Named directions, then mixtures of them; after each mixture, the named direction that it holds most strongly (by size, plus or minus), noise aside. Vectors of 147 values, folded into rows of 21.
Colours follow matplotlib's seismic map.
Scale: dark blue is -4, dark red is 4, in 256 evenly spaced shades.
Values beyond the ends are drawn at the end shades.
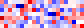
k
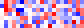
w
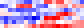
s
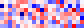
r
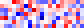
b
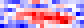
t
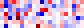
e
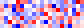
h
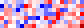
k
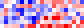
s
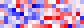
h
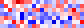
r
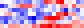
s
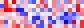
w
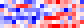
s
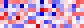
e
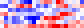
s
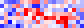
t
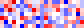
w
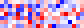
b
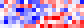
s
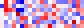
w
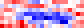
t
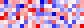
k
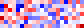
k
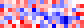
t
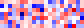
r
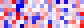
w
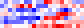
s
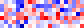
k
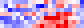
s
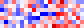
s
